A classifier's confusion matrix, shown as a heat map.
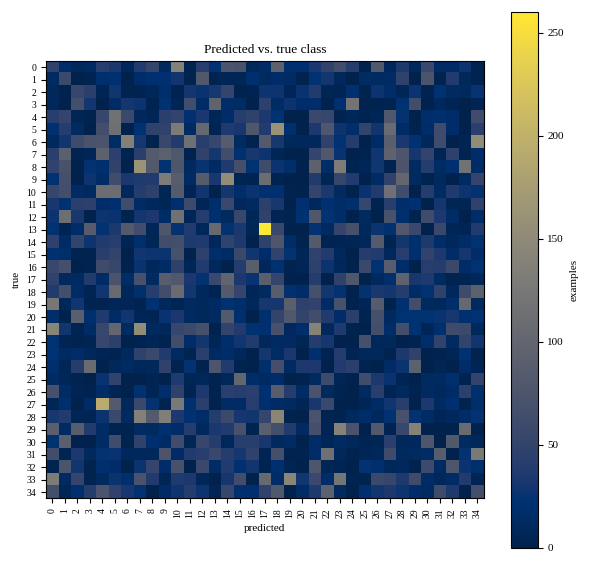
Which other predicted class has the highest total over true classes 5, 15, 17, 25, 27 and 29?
10
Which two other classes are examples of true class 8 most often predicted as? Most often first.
7, 23
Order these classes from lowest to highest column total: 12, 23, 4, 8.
8, 23, 12, 4
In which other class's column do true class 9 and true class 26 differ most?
14
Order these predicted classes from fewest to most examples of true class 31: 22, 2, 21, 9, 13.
21, 2, 13, 9, 22
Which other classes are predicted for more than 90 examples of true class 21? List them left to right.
0, 5, 7
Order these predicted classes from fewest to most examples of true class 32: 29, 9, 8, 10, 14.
29, 9, 14, 8, 10
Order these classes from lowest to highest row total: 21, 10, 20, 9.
20, 10, 9, 21
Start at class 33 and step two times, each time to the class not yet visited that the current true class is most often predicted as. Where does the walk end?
0
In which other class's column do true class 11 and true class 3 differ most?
24
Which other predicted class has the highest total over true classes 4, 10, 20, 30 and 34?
5
